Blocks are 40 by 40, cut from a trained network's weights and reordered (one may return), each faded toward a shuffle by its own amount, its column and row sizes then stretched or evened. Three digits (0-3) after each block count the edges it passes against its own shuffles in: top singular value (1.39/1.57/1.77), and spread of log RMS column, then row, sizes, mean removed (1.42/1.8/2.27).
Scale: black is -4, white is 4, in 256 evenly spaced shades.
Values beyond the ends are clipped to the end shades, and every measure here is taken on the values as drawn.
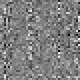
2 3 1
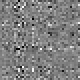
2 3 2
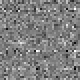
2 1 2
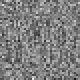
2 0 0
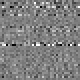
3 0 3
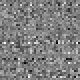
0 0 3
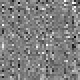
1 3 1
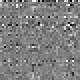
1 1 3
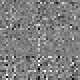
0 2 3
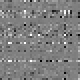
2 2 3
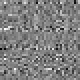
3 2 3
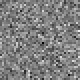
0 1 0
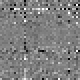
2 1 3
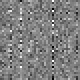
3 3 1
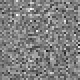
1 2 0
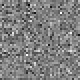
1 1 1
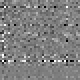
3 1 3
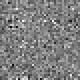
0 0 2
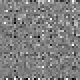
0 2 3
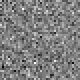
0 2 0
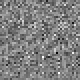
2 0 2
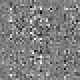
1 3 2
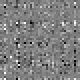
0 3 3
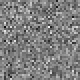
1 1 1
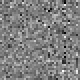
0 2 0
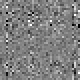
1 3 1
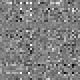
0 2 3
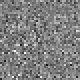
0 0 2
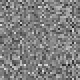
2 1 1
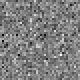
0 1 0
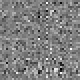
1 2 2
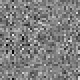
2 2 2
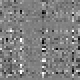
3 3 3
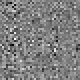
2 2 1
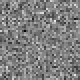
0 0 1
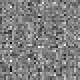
1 2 2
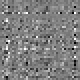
1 2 3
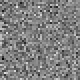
0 2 0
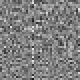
3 2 0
